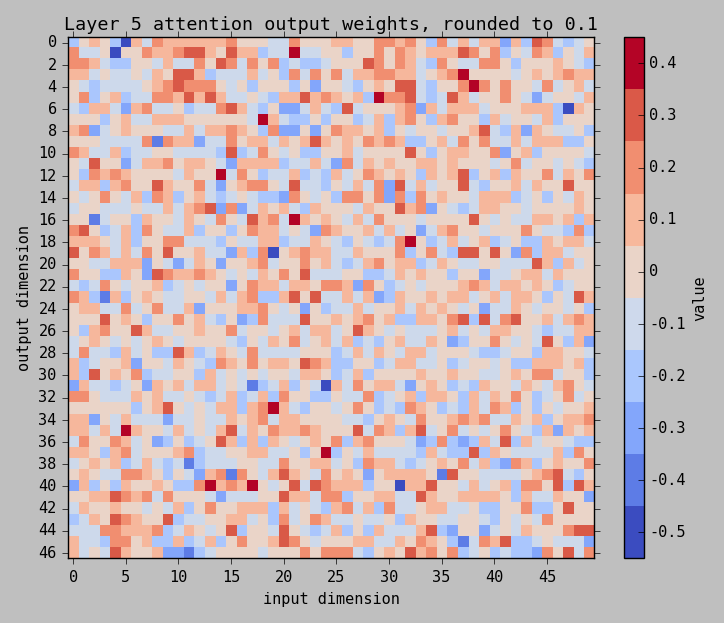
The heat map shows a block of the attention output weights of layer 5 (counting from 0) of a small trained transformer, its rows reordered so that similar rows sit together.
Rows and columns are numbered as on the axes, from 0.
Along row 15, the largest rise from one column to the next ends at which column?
15
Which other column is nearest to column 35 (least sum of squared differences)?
28
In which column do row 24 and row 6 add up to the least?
47
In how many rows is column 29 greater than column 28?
22
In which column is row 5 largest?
29
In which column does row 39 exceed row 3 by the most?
20
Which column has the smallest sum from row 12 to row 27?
30
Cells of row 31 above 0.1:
2
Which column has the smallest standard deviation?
35
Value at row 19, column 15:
-0.3
